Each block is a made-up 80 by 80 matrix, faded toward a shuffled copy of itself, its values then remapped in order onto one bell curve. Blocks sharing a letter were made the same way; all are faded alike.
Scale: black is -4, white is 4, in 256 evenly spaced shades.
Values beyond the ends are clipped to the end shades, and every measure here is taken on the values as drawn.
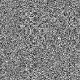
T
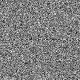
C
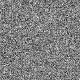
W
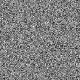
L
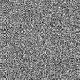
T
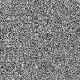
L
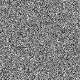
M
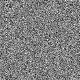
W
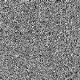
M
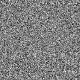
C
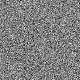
W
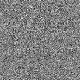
L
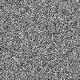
W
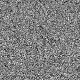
C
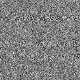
M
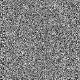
M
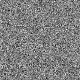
C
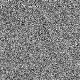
C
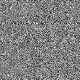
M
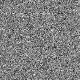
C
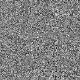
M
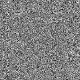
M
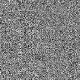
T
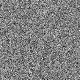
W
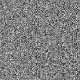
T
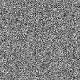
T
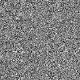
M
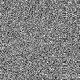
L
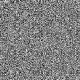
L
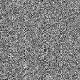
T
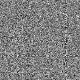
M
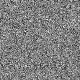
C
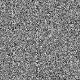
M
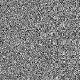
T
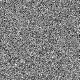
W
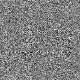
M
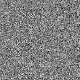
M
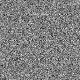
C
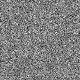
C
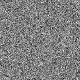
W
